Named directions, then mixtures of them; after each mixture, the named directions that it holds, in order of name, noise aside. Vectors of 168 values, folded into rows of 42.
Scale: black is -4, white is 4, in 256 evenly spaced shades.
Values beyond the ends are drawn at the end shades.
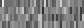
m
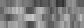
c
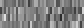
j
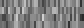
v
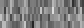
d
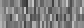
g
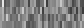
d, m.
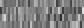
j.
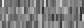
m.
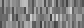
g, m.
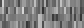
m, v.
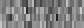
c, g.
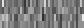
m, v.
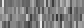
g, m.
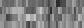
c, j.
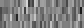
g, j.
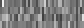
m, v.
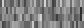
d, m.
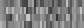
c, g.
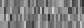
d, m.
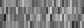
g, j.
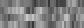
c.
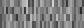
g.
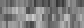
c.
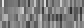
j, m.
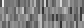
m.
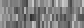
c, g.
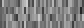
g, m.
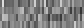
j, m.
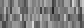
d.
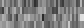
c, v.
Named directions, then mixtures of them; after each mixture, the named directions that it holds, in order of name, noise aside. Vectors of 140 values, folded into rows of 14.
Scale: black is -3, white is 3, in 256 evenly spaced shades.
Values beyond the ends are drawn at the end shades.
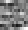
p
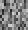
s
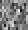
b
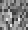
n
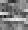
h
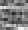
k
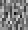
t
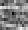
k.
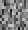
s.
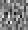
t.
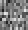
h, t.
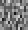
t.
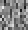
b, s, t.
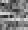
h, p.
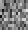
h, s.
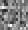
k, n, s.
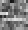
h.
